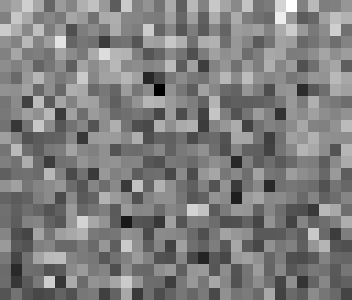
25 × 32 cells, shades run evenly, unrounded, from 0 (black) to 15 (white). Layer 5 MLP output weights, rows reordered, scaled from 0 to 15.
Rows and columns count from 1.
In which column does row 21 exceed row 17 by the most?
22
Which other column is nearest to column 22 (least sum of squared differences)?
30
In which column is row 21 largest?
12
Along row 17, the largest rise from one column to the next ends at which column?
23
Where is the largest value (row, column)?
1, 27
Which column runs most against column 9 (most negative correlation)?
17
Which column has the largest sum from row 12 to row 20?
10
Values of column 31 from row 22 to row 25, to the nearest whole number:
6 5 5 6
